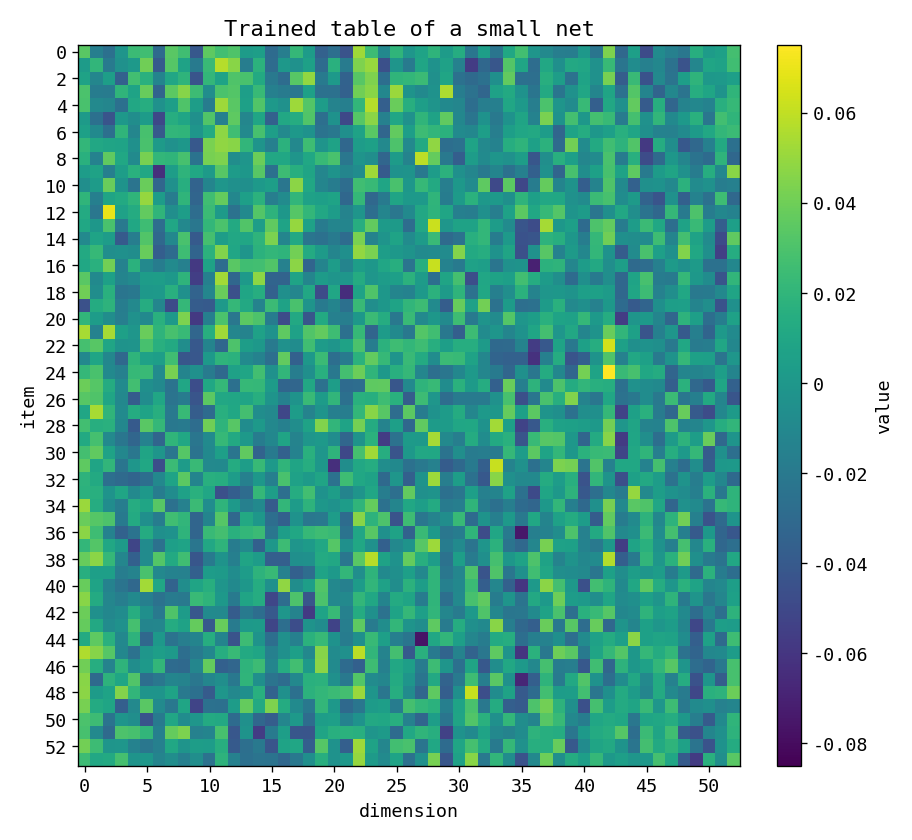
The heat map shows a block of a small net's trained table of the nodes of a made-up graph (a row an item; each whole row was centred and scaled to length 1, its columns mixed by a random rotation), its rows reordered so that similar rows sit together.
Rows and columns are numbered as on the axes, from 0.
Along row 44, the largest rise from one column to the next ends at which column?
28
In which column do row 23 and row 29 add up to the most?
42
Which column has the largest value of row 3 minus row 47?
29
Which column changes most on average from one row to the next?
16
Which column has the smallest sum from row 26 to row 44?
35
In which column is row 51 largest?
8
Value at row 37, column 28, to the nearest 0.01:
0.05
